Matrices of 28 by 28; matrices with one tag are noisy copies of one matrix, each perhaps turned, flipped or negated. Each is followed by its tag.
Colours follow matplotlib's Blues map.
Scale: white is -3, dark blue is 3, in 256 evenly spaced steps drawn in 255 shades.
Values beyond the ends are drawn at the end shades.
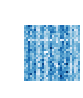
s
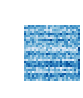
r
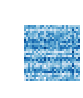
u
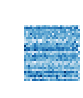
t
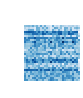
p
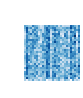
t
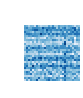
s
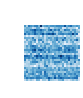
t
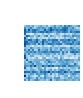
r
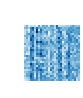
p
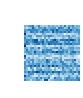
r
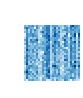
t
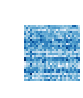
u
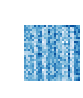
p
